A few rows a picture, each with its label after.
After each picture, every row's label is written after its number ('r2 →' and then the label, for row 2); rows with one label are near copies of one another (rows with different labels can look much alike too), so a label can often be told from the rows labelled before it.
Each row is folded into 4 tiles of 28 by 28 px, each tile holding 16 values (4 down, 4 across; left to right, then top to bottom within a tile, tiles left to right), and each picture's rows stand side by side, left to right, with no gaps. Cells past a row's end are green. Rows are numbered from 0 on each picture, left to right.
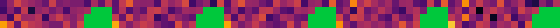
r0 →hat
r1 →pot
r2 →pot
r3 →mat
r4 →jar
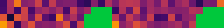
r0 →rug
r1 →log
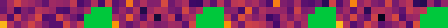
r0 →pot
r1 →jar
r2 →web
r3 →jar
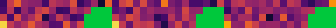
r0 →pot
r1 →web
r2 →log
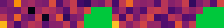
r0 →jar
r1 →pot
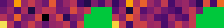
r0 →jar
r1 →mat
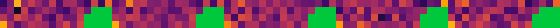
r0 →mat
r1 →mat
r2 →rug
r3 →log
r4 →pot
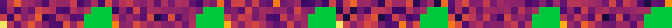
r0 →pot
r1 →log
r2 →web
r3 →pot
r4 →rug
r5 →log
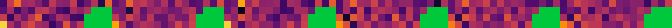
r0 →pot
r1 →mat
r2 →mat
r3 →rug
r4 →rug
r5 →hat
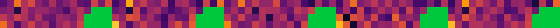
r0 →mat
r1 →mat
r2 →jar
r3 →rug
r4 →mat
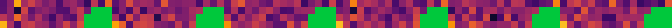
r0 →mat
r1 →hat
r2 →pot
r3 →mat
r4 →log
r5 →web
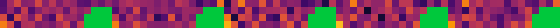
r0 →rug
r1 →log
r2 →rug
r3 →jar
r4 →mat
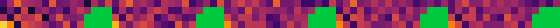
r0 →hat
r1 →pot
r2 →web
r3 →rug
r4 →rug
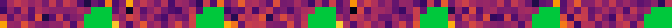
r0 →log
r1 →mat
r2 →hat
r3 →mat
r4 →log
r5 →rug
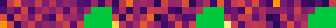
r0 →rug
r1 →pot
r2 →web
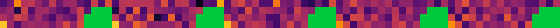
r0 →mat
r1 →log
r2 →web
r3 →rug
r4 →rug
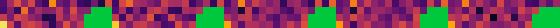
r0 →web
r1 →pot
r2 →mat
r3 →mat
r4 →jar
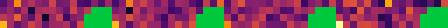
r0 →jar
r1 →mat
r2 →pot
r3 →web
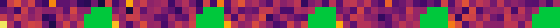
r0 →web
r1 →mat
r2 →pot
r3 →web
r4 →rug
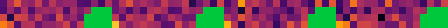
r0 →rug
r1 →pot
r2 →mat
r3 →hat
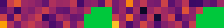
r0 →pot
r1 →jar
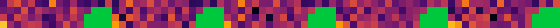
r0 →web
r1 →rug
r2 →jar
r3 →hat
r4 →hat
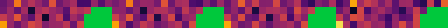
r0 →jar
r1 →jar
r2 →jar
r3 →mat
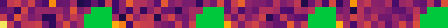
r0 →web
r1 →hat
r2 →pot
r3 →mat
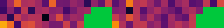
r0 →hat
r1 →mat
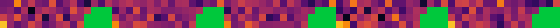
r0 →jar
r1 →log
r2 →log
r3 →hat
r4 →web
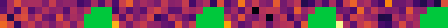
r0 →rug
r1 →pot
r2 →jar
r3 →web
